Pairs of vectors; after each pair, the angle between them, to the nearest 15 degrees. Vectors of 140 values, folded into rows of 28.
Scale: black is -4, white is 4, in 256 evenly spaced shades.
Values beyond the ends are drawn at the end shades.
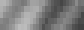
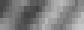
165 degrees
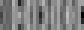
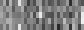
135 degrees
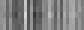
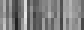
30 degrees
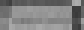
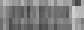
150 degrees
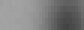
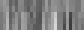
90 degrees
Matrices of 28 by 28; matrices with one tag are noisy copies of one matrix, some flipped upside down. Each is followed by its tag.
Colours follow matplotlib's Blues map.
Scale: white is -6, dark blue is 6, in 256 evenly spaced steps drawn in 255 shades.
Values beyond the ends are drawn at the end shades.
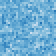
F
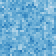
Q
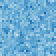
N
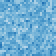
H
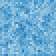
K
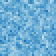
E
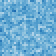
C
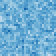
N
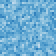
E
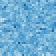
N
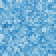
N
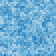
K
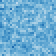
C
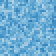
E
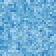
C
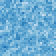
F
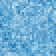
C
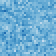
F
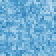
Q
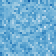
C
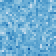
H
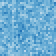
K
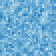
E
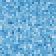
H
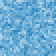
N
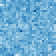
H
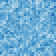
E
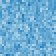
H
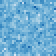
C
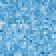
H
